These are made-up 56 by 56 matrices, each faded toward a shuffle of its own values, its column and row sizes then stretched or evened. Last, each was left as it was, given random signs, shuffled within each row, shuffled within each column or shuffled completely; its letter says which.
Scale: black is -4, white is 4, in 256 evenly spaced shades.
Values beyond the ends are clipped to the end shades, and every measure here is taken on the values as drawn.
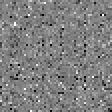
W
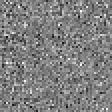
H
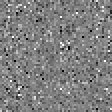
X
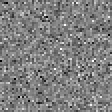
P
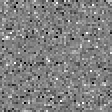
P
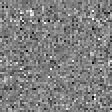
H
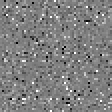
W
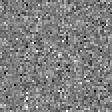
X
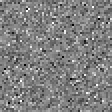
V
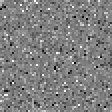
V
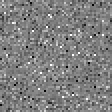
V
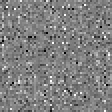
W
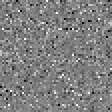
P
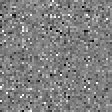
H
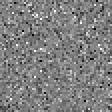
V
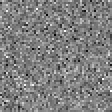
V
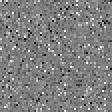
V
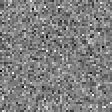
X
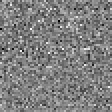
P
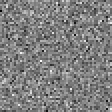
V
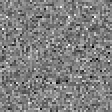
P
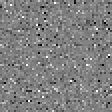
P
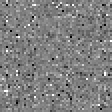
H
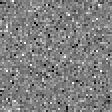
V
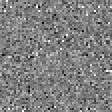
P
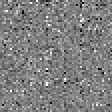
W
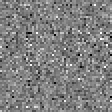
H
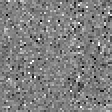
X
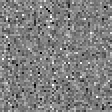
X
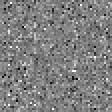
X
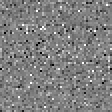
P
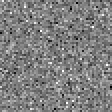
V
